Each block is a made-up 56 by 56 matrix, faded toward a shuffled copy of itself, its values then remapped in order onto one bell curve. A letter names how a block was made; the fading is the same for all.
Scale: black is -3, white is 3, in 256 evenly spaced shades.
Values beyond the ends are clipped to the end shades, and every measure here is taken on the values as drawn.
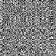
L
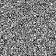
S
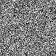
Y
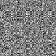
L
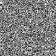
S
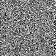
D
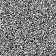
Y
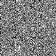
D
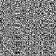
L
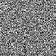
S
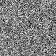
Y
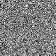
S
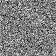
Y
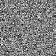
S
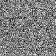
S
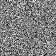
Y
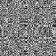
L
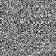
L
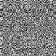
L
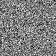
Y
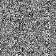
D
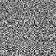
L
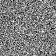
Y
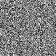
D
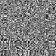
L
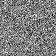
Y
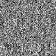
S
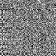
L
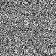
S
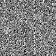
D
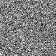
S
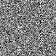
D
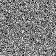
Y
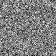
Y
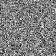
S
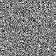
S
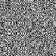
L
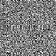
L
